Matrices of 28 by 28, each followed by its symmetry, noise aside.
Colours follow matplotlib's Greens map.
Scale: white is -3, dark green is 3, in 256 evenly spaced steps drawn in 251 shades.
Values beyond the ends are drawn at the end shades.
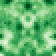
mirrored left to right.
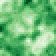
symmetric.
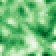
antisymmetric.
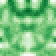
mirrored left to right.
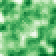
symmetric.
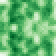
mirrored top to bottom.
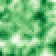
antisymmetric.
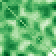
symmetric.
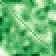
symmetric across the other diagonal.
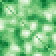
symmetric.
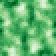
same after a half turn.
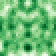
mirrored left to right.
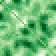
symmetric.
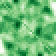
same after a half turn.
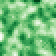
antisymmetric.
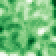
antisymmetric.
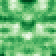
mirrored left to right.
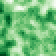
antisymmetric.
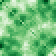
symmetric.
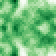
mirrored top to bottom.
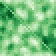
same after a half turn.
